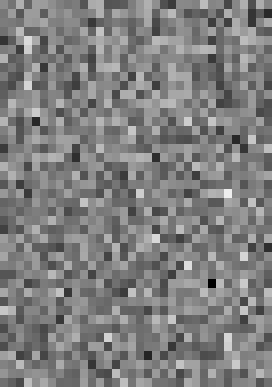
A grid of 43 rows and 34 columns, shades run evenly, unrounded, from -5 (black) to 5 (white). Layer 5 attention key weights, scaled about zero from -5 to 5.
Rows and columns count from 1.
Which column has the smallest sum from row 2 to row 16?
28
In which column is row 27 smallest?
23
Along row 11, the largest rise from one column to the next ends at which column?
16
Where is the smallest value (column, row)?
27, 32
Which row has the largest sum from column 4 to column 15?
5
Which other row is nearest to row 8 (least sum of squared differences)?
2
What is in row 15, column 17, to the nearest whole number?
3
